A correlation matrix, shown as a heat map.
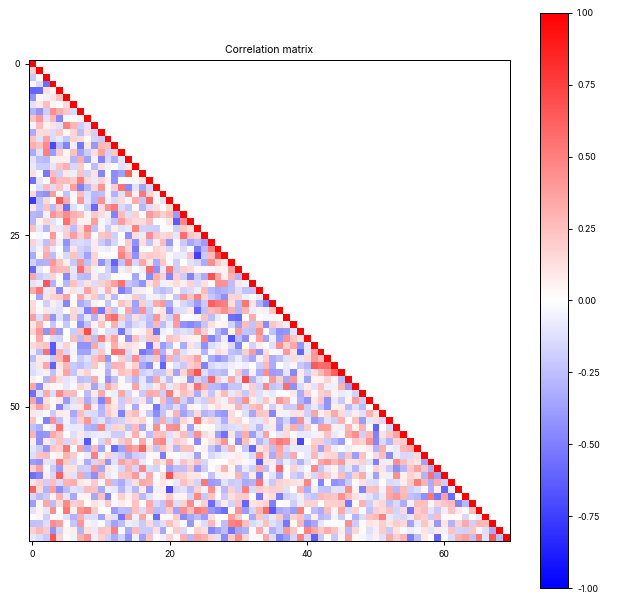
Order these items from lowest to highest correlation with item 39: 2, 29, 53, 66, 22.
2, 53, 22, 29, 66
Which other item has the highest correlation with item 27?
28
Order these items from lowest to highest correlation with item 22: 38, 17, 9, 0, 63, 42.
38, 0, 42, 63, 9, 17
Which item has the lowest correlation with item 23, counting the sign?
21
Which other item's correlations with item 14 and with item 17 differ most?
25
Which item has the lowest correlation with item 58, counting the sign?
33
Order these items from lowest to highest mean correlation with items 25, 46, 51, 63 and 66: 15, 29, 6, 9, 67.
6, 9, 15, 29, 67
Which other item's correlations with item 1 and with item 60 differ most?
4
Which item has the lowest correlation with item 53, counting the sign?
50
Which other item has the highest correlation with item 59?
36
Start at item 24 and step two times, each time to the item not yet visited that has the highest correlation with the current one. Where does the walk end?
44
